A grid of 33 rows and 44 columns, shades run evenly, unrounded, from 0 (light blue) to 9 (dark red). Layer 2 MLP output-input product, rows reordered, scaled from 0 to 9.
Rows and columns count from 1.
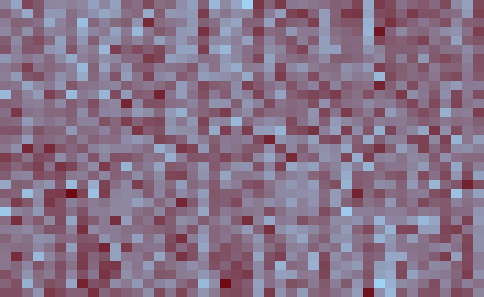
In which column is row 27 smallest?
35
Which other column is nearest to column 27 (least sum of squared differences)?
28
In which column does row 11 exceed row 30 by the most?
29
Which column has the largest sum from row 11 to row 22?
5
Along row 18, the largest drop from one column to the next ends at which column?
33
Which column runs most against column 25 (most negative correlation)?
36
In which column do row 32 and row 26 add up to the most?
8
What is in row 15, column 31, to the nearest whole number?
2
